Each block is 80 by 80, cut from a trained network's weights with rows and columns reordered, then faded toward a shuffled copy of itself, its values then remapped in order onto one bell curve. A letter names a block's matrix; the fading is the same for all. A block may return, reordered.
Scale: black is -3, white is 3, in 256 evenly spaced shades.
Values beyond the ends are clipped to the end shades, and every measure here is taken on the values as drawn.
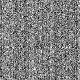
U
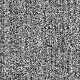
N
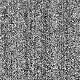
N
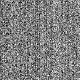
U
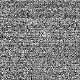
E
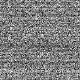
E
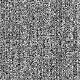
U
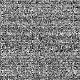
E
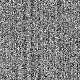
U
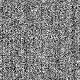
N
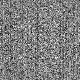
N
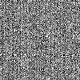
N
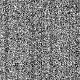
N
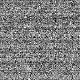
E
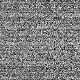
E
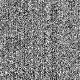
N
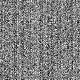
U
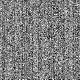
U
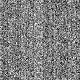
U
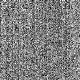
U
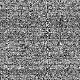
E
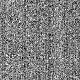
U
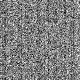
N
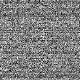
E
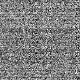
E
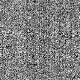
N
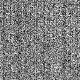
U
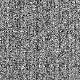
N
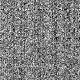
N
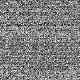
E
